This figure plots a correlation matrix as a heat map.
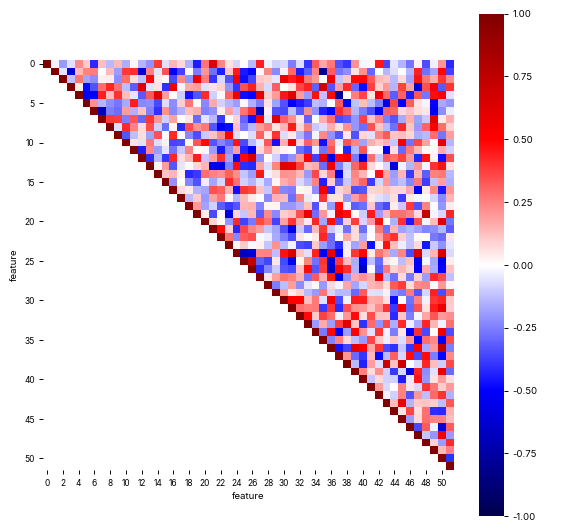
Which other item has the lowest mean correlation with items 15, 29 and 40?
12
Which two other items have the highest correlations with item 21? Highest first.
0, 22
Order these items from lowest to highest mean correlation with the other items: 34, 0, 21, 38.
21, 0, 34, 38
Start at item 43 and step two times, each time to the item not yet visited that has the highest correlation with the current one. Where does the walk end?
45
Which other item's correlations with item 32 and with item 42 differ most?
33
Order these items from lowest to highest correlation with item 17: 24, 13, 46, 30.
24, 13, 46, 30
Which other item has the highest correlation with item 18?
37
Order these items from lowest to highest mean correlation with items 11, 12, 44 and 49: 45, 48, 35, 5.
5, 45, 35, 48
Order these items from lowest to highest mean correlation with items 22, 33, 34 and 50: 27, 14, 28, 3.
3, 28, 27, 14
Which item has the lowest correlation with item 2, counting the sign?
25
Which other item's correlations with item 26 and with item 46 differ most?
11
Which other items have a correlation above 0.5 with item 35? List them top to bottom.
3, 12, 16
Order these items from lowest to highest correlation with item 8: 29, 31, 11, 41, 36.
29, 36, 11, 41, 31
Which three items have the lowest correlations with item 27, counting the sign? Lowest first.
6, 37, 26
